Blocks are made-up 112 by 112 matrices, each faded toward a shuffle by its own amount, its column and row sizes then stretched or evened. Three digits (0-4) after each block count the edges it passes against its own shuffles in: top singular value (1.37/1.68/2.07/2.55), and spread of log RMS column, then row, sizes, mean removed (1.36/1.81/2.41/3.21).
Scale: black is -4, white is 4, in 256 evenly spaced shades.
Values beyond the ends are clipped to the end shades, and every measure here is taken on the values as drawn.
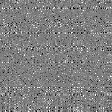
4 1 3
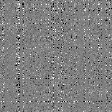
3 4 3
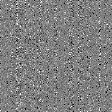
3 4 0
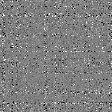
0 3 3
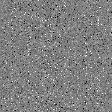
0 2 0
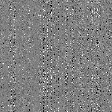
2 4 1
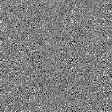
2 3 2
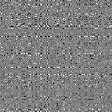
4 2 4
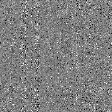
1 3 1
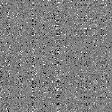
3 3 2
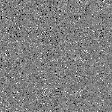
0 2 2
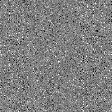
2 3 0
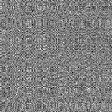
4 2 2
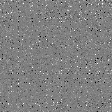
0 2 2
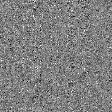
1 2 1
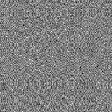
4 1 0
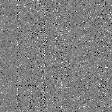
2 3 1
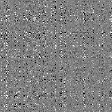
2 4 3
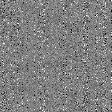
0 4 0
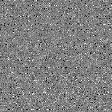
2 0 3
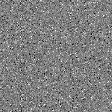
2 2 0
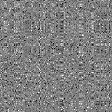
4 2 1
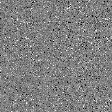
0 2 2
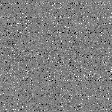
0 1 3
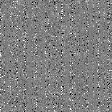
0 4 1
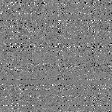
2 2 4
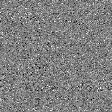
2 0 2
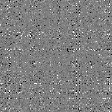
3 3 3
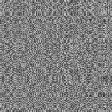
4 3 0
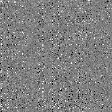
2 3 2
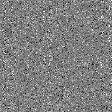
2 3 0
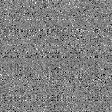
3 0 3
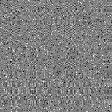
4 1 0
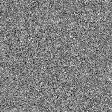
0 0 0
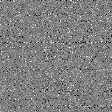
1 1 3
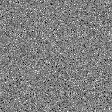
2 0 1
